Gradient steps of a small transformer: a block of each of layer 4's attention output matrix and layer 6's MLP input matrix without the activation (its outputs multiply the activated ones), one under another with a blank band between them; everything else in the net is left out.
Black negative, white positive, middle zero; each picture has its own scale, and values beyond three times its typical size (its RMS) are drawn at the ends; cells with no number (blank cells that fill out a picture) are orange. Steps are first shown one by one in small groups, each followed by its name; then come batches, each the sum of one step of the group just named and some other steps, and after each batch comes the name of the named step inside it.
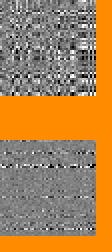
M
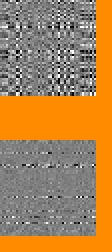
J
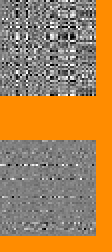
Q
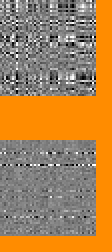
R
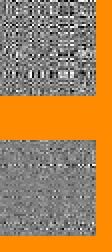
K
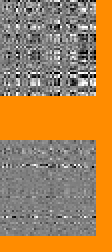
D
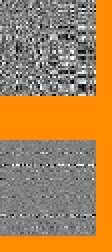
Q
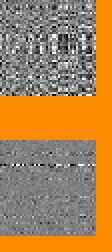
M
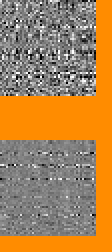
D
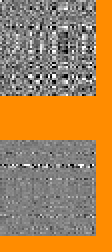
M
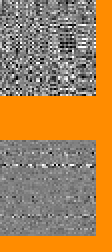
M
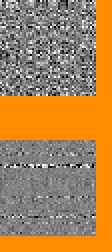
J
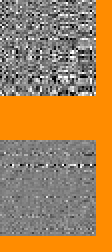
M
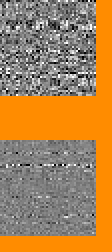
D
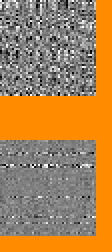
J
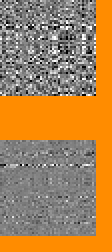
J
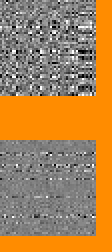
J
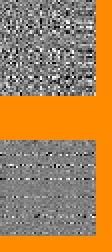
J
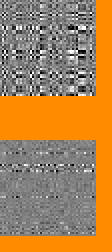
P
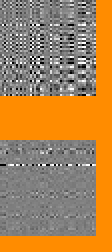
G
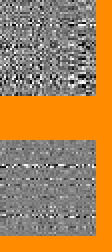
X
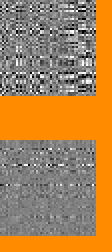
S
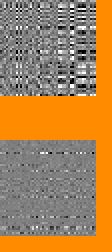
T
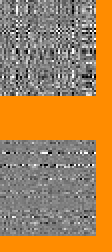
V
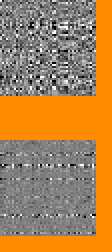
X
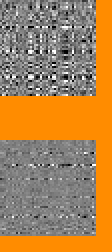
V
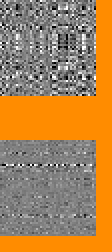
P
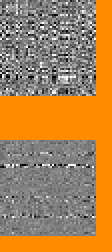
V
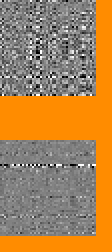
P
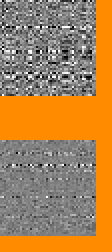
P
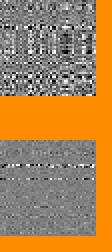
G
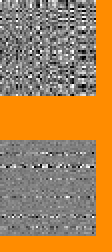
T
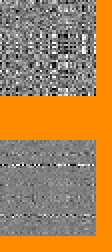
S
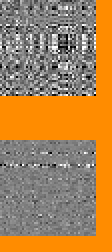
V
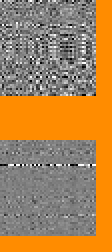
G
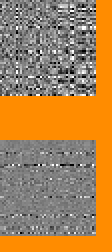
T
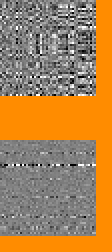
T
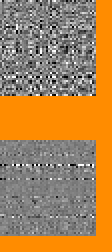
P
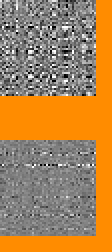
V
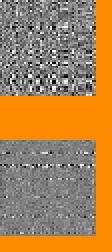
V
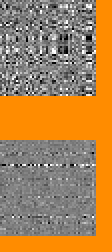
S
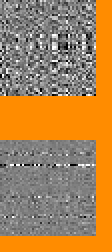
V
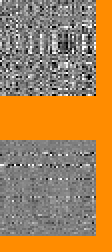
V
